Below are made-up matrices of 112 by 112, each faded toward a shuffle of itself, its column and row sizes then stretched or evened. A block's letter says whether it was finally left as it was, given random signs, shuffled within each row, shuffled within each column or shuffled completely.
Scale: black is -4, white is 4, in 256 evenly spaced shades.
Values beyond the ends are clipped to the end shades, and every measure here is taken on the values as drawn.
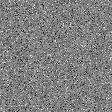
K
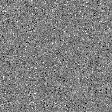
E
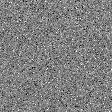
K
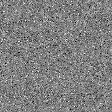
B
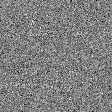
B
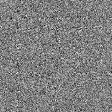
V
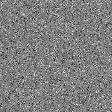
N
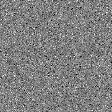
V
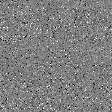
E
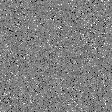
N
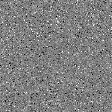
V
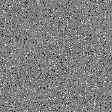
V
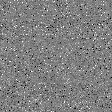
B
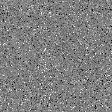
E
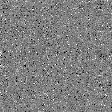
V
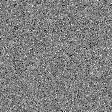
B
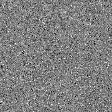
N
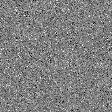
N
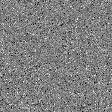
B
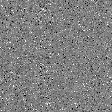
V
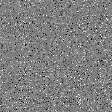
V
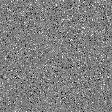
V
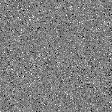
V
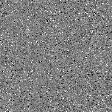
E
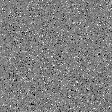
N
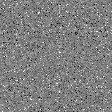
E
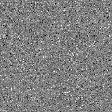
V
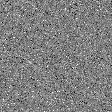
B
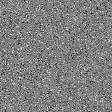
N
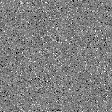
V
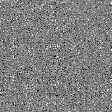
V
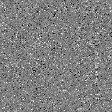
V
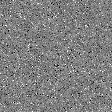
B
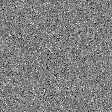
K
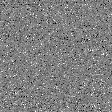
B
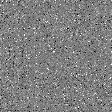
E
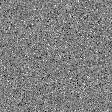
K
